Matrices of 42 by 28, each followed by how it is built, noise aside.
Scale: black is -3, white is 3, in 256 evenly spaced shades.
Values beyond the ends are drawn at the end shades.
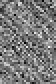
Toeplitz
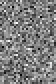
noise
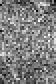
smooth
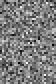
noise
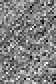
Hankel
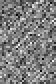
Hankel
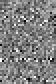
uneven rows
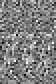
repeating columns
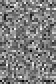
repeating columns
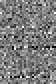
uneven rows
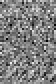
repeating columns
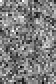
smooth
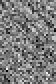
Toeplitz
